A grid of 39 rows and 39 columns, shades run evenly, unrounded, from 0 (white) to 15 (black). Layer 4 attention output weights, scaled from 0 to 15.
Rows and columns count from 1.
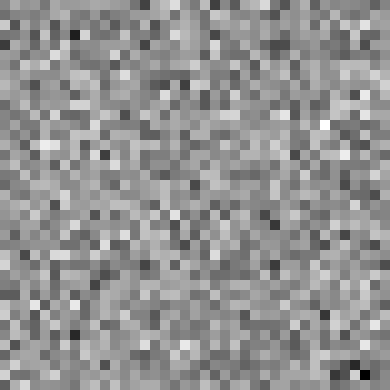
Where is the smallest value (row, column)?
13, 33
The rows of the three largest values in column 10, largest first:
29, 22, 25
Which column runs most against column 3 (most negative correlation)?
6
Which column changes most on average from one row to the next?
37
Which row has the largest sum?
27
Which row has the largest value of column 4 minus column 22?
5
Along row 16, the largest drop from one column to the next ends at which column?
12
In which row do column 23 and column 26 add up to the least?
15
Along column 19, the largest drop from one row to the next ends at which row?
35
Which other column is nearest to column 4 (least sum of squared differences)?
16
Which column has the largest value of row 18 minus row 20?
17
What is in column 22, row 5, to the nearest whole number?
2
